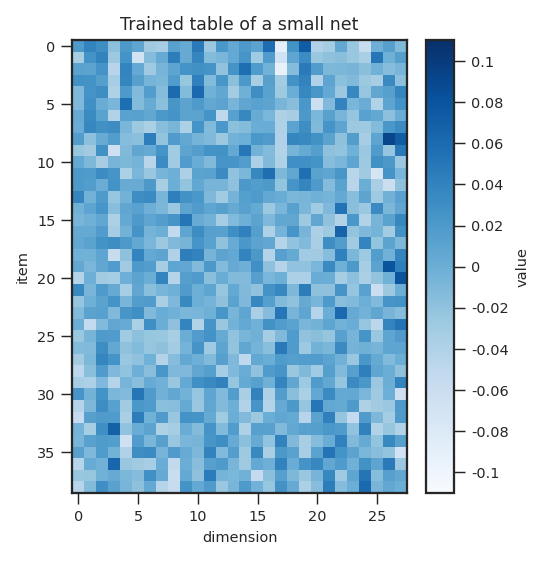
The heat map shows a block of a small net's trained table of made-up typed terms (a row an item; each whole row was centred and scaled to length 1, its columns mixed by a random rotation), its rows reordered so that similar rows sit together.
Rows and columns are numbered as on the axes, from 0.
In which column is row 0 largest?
19
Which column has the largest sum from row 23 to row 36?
17
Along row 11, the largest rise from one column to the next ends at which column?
26
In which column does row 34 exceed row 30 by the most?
27
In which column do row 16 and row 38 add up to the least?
8
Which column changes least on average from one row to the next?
13
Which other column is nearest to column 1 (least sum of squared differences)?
10
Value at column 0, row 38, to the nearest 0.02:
-0.04
